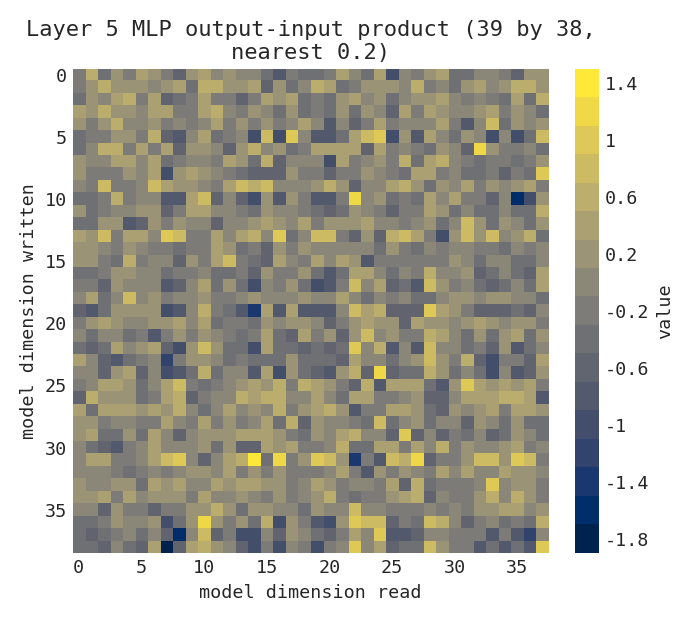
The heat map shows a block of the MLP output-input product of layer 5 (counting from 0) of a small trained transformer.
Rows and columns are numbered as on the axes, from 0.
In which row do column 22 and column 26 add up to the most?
29
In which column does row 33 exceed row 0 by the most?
25
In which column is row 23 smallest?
7
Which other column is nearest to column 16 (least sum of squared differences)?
19
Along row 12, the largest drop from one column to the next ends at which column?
4
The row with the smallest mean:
37
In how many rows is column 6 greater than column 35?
21
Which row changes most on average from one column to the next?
5
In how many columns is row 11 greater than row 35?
13
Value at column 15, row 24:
0.4
